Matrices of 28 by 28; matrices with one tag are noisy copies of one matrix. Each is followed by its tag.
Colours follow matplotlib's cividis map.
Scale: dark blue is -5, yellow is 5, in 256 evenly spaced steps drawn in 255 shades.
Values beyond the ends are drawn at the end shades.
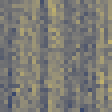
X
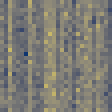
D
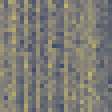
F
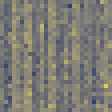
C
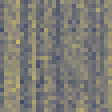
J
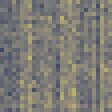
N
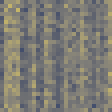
J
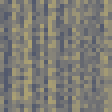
C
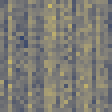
D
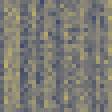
J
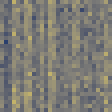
C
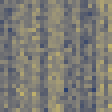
X
